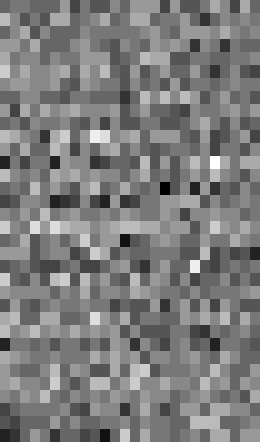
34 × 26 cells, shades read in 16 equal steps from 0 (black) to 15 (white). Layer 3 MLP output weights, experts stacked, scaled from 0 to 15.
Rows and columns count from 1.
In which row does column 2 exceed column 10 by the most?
13
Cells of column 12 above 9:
4
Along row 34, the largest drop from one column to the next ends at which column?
14
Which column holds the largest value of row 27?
12
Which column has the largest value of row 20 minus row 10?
11
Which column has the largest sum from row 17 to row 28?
1
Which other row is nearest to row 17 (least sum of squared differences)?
31
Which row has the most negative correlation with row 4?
32
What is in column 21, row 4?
8
